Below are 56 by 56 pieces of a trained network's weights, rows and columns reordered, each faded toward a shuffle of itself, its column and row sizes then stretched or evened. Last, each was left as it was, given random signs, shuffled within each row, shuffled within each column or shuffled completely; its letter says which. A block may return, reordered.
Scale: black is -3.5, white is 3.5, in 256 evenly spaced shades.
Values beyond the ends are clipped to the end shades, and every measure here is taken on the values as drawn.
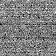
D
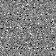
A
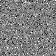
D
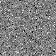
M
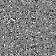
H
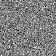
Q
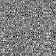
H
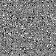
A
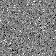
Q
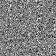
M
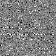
A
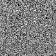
A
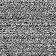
D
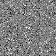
M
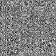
H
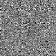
H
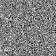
A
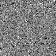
D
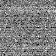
H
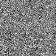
A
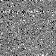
A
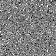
D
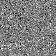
A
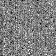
M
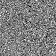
Q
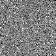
M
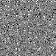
H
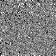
A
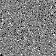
M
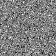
D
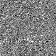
D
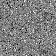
Q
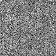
M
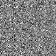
A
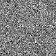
A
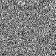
H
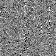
M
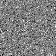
D
